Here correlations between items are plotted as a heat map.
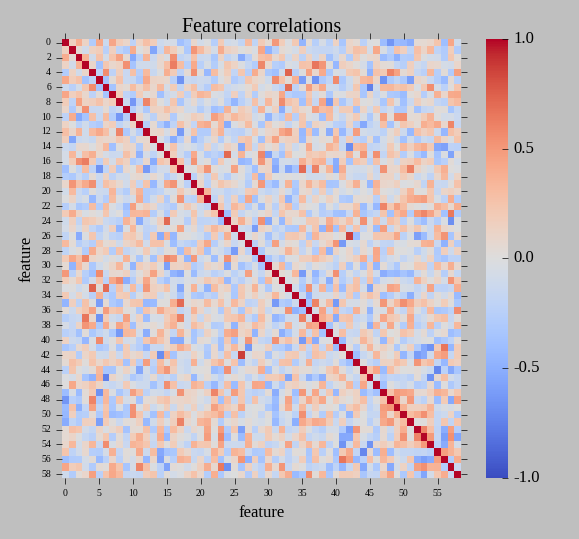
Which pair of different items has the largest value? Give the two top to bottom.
26, 42
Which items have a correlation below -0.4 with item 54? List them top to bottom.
41, 45, 56
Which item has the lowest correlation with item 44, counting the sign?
55
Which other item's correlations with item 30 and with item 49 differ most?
10
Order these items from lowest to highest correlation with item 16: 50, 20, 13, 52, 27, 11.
13, 27, 11, 20, 50, 52
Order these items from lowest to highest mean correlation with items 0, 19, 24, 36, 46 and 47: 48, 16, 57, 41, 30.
30, 57, 41, 48, 16
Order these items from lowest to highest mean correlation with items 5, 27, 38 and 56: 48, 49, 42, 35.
35, 49, 48, 42
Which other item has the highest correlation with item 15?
24
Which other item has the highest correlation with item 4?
33
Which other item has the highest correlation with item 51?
17
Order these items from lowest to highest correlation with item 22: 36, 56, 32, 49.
36, 32, 56, 49
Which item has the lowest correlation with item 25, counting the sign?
28
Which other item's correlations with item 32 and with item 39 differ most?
8
